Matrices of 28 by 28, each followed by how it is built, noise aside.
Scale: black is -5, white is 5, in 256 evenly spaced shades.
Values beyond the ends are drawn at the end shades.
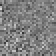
lower triangular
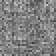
blocks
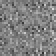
repeating rows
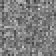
blocks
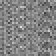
repeating rows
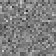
noise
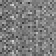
repeating rows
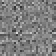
low rank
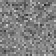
noise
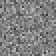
repeating rows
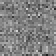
low rank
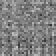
blocks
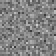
repeating rows
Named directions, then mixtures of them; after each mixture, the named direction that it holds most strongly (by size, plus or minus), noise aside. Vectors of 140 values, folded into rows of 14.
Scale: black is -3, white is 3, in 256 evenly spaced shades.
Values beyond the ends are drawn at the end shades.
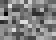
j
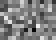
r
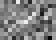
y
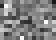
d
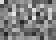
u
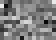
d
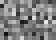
u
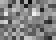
j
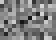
u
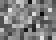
r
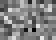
r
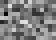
j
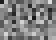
u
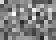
u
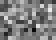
r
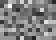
j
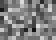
r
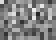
u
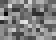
j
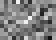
y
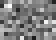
d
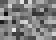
j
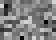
d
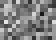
y
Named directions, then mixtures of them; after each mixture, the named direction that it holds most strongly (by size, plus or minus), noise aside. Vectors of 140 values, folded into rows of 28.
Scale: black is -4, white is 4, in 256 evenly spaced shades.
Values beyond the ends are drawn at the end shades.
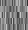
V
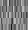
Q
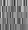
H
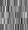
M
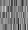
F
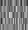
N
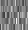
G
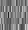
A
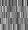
V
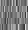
A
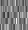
G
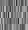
A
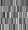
G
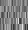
A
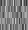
N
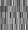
V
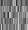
N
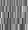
A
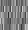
A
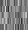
M
